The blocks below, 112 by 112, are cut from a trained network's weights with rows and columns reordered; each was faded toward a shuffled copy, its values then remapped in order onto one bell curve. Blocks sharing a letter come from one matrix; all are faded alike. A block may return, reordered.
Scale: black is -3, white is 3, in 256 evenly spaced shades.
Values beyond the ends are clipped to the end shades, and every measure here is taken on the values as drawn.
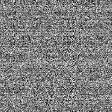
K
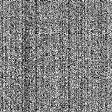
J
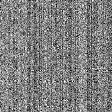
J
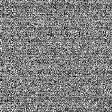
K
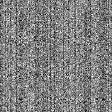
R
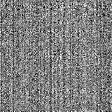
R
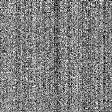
R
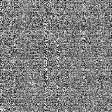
K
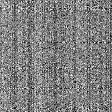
R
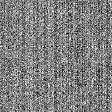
R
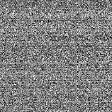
K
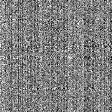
J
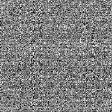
K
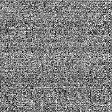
K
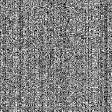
R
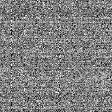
K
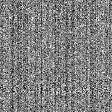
R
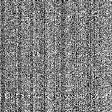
J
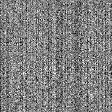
J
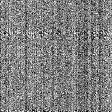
R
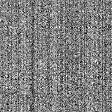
R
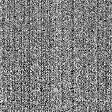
R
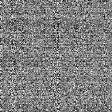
K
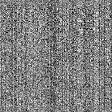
R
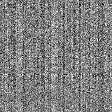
R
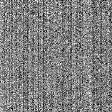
J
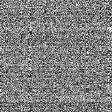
K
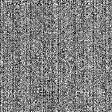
R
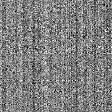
R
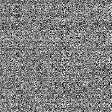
K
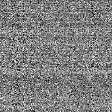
K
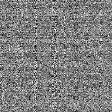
K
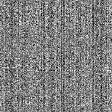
R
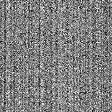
R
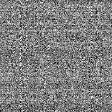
K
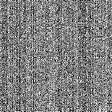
R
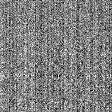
R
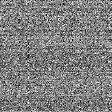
K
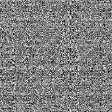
K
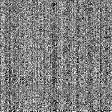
R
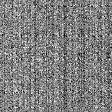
J
